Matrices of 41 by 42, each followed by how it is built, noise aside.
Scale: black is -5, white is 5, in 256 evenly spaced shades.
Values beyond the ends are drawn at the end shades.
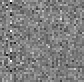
uneven columns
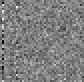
uneven columns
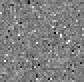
sparse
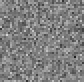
noise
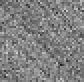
Toeplitz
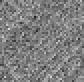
Hankel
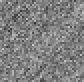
Hankel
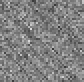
Toeplitz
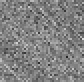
Toeplitz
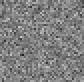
noise
